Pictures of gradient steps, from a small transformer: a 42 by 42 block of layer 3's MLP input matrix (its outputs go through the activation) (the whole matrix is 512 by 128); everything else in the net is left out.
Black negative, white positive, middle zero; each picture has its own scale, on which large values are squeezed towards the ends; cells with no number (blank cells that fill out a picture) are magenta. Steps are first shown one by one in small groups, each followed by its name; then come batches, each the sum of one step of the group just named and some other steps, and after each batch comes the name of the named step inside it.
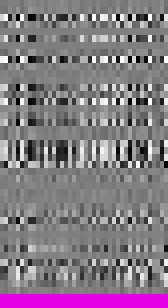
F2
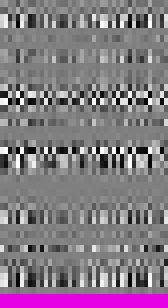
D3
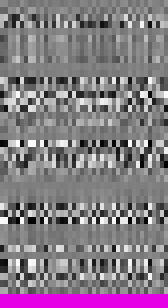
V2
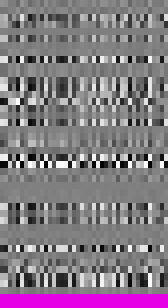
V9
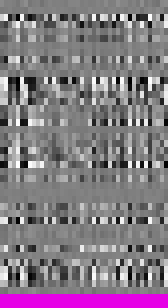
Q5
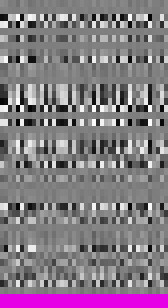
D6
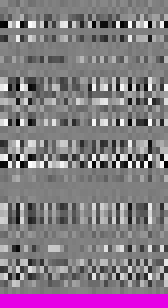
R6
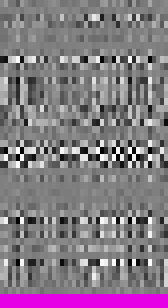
Q5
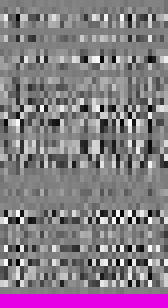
F2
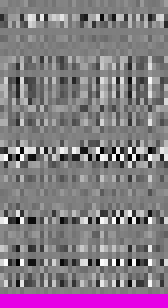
R6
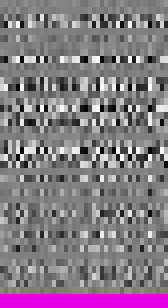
R6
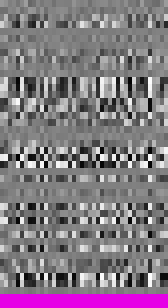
V9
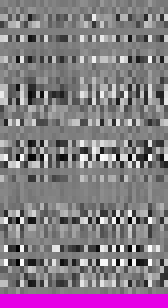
F2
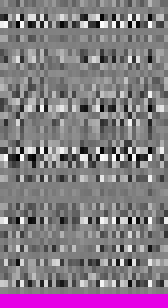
V9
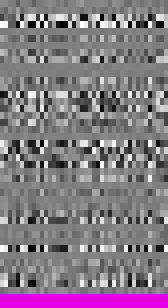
D3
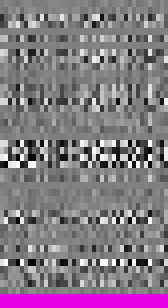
F2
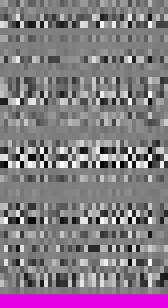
V9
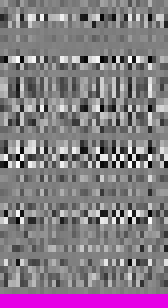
R6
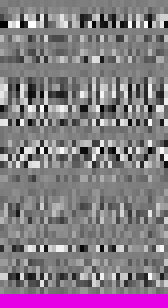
R6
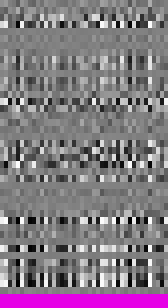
D3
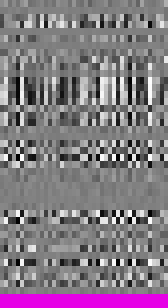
F2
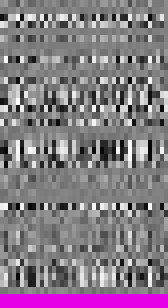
D6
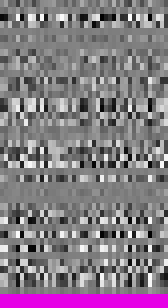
R6
